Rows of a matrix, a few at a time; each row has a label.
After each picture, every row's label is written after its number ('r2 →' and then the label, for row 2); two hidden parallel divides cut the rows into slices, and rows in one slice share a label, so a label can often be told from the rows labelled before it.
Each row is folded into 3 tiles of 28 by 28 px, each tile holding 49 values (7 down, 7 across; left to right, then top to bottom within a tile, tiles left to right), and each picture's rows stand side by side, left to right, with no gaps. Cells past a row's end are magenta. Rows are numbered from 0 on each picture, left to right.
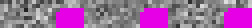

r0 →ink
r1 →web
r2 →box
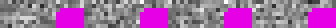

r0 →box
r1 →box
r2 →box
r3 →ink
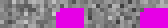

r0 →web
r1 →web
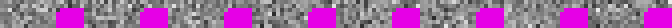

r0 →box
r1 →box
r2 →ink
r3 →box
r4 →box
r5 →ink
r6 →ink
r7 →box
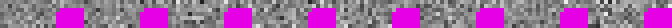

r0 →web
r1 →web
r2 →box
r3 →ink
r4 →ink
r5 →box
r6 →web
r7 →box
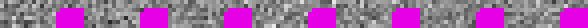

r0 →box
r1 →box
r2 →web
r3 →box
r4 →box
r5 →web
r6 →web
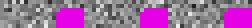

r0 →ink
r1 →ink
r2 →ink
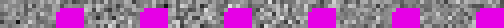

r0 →web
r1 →ink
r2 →ink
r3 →box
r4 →web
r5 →web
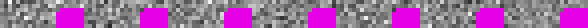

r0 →box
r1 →box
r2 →box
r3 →ink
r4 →box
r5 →ink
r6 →web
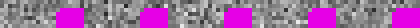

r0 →ink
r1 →box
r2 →box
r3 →ink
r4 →web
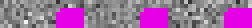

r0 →ink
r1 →web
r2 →box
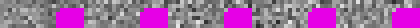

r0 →web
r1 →ink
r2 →ink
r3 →box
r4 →ink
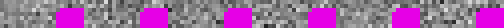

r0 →web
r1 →ink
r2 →web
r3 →ink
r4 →web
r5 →box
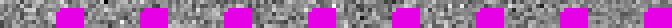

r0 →box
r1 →box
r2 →ink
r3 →box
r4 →ink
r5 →ink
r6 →ink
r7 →web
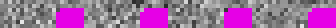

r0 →box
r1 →ink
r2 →box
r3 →web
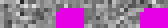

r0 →box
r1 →ink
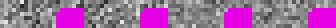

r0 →ink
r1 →box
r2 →web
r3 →web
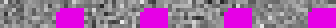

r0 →web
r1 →box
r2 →ink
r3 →web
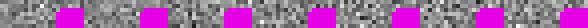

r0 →ink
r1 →web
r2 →box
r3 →ink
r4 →ink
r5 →ink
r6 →box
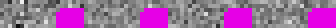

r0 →ink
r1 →web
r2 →web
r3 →web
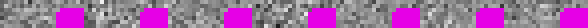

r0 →web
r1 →box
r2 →web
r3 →box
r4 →web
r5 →web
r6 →web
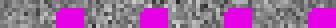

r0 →web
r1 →box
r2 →ink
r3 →web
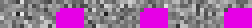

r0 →ink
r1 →box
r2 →box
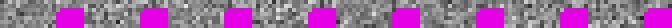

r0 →web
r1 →box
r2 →web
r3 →box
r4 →web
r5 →web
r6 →ink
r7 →ink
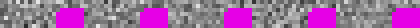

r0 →box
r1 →box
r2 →web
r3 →ink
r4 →web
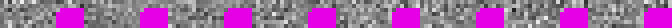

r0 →ink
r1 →web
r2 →web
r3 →ink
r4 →box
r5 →ink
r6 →ink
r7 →box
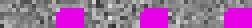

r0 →web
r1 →box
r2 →web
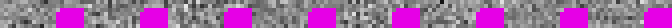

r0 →web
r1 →ink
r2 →ink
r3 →web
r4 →box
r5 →box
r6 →web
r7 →web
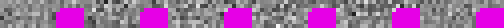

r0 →web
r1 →box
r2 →ink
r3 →ink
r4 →ink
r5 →web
